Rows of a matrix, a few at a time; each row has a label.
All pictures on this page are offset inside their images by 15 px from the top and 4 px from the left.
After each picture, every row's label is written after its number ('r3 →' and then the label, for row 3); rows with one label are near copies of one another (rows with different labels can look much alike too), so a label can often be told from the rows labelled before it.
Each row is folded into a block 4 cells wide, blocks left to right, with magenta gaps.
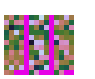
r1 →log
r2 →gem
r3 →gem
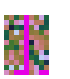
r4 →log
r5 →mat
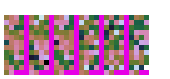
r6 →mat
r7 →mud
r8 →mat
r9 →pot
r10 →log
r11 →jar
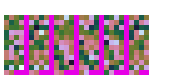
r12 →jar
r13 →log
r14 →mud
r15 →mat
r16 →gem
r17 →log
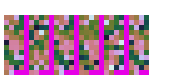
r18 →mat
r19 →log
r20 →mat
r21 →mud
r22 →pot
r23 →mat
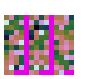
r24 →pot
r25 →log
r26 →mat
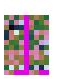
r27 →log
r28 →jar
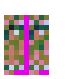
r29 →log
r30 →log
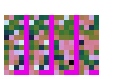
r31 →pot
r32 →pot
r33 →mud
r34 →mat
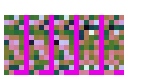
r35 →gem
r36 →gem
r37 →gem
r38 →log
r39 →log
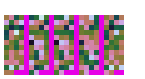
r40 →log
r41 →gem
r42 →gem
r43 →mat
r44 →log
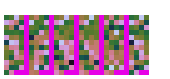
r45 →gem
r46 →pot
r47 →mud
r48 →mud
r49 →log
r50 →gem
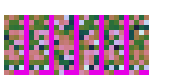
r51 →jar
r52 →jar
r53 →mat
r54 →pot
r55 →jar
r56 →log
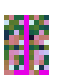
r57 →pot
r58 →pot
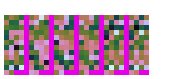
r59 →jar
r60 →mud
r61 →mat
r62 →mat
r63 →log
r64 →log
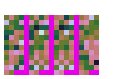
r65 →pot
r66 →log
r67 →log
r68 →mud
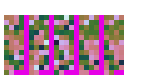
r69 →mat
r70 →pot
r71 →gem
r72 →mud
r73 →mud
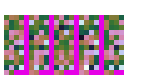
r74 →jar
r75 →pot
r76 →log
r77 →pot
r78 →jar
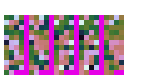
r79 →gem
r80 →mat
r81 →pot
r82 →pot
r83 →mud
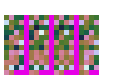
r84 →pot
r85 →log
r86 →log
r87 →pot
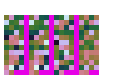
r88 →pot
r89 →pot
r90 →gem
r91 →log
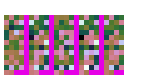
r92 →log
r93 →pot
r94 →jar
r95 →pot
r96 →pot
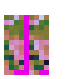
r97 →mud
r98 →mud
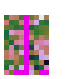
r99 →jar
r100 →mud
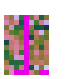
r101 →mat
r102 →log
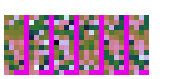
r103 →mud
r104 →pot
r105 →gem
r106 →log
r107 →mat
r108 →mat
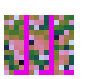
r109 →mud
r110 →mat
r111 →pot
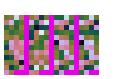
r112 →mud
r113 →log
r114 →gem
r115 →gem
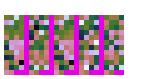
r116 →mud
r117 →log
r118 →mud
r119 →pot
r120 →jar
